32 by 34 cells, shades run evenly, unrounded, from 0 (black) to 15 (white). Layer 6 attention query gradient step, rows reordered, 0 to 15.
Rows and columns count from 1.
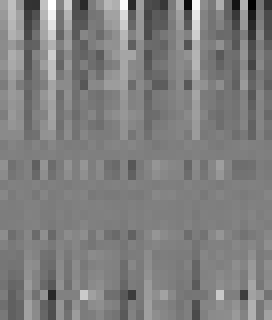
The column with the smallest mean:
32
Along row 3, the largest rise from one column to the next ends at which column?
25
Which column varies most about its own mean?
7
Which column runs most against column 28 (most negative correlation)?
17
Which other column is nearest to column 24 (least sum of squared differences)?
5
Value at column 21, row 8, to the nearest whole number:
6
